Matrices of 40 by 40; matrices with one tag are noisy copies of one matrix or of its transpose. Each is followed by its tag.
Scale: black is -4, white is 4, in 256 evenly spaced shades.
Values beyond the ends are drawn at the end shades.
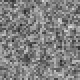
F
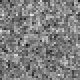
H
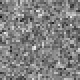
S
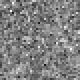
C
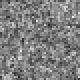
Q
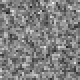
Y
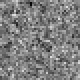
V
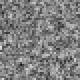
F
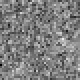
C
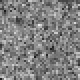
H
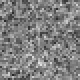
C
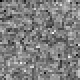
Q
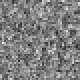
F
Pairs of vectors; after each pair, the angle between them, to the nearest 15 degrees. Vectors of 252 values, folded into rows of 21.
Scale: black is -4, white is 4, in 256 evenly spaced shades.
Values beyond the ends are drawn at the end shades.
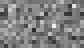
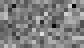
150 degrees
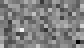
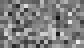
120 degrees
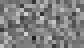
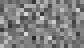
15 degrees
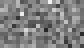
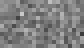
30 degrees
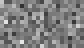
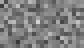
90 degrees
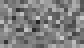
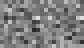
45 degrees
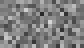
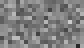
90 degrees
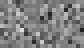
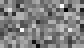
60 degrees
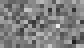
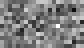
30 degrees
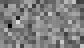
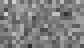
105 degrees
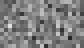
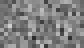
15 degrees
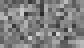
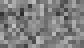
135 degrees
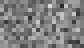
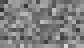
120 degrees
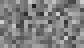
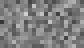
165 degrees
